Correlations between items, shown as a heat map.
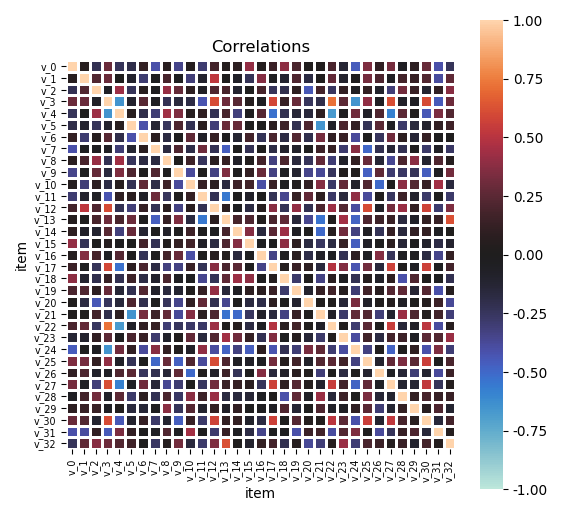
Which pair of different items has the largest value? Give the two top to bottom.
v_3, v_22
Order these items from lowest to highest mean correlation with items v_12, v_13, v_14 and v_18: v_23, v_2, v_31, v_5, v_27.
v_31, v_2, v_5, v_27, v_23
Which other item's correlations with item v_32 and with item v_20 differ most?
v_13
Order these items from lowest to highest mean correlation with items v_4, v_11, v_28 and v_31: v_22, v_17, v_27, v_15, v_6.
v_22, v_27, v_17, v_15, v_6
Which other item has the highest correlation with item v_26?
v_16
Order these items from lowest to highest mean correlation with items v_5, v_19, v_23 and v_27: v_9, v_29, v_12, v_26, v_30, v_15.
v_29, v_9, v_26, v_15, v_12, v_30
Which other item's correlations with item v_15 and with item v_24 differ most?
v_0
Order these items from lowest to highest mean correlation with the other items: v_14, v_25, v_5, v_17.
v_5, v_14, v_17, v_25
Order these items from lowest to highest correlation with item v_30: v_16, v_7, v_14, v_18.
v_7, v_16, v_18, v_14
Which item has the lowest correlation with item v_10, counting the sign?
v_26
